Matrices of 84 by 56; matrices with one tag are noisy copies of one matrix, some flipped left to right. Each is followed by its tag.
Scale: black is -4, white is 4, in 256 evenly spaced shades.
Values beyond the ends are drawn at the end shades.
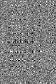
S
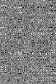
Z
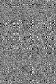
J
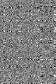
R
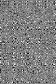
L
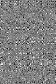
L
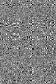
J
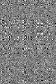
J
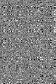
R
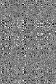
J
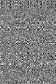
L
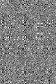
J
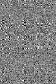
J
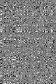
R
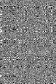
R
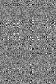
J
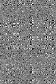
J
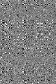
J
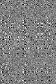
J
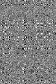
J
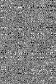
Z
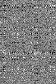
Z
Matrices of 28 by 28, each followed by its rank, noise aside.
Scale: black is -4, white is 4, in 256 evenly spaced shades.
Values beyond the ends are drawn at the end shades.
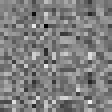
four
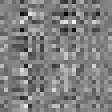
three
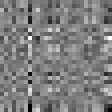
two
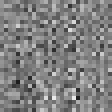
four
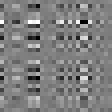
one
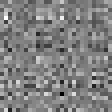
four
